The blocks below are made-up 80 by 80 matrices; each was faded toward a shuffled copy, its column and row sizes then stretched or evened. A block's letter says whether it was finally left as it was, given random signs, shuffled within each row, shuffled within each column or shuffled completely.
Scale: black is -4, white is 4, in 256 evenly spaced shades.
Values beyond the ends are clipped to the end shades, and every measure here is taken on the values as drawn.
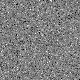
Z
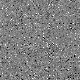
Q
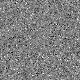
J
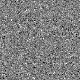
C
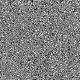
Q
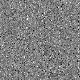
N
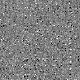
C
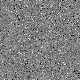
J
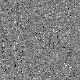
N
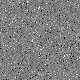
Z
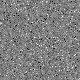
Z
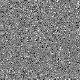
C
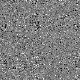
Q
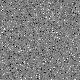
Z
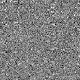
C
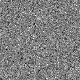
N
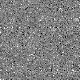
C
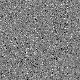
N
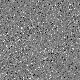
Z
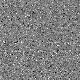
J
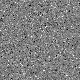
Z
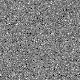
J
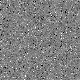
N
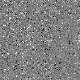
Q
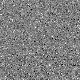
J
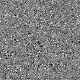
Q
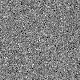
Z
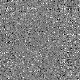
C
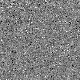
J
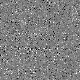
Q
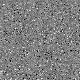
J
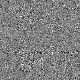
Q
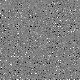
Q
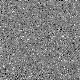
J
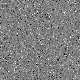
Z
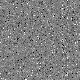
N
